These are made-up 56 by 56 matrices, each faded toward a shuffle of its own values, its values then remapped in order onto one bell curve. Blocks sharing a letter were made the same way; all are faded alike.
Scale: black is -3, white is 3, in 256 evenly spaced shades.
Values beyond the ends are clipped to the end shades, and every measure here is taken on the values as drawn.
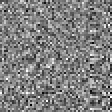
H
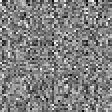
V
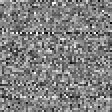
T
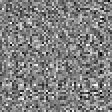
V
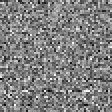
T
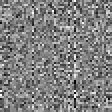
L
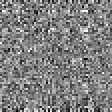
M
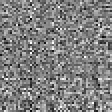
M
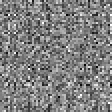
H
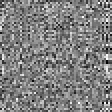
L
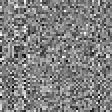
L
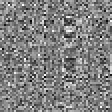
V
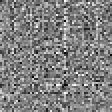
M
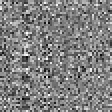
M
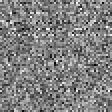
T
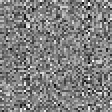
V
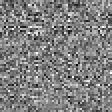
M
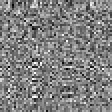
V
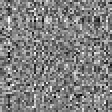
V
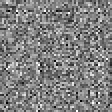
H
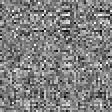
H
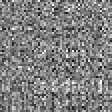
L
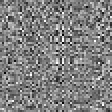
L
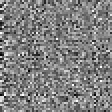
M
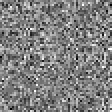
H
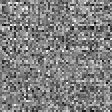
M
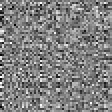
L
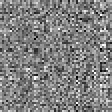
V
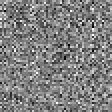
V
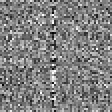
L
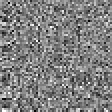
H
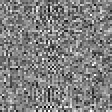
V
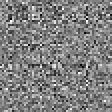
M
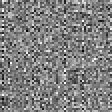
L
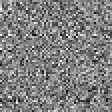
H
